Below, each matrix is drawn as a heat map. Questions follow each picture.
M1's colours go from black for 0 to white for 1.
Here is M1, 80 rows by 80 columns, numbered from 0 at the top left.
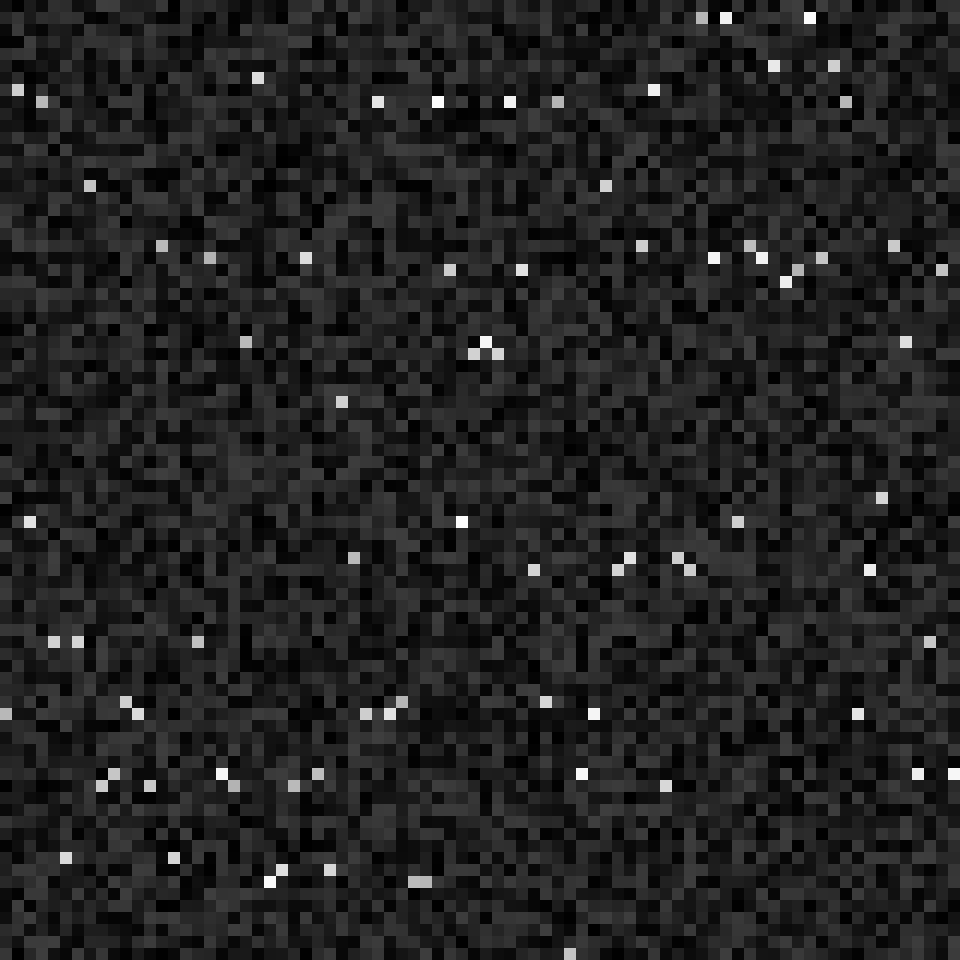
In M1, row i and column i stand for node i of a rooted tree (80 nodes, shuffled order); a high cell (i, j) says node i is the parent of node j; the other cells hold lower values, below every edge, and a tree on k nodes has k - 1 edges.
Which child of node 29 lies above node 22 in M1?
41
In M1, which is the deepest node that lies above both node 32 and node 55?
59
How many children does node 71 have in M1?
2
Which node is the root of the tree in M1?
15
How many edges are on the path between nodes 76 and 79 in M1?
2
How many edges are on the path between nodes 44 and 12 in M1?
5
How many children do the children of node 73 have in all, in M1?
4
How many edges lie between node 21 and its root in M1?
9
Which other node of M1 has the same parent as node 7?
50
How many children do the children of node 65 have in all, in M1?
6
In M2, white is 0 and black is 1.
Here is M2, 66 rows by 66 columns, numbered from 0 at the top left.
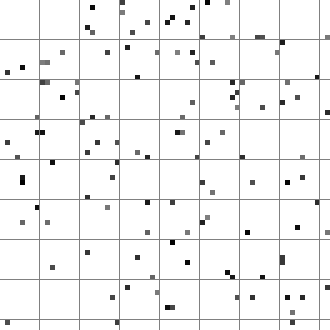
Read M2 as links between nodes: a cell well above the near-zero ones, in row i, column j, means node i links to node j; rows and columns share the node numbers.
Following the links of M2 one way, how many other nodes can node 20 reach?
3
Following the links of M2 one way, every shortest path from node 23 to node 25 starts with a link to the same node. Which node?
node 36
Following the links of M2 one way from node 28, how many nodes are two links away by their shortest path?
8
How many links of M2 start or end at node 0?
3
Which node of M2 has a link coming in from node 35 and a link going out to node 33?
node 4
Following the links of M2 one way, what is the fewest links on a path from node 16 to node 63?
2
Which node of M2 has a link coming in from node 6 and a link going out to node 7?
node 26
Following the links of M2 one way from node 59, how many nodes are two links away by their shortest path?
3
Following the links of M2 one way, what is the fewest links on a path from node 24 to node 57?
2
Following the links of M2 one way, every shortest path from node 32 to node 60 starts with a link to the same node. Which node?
node 10
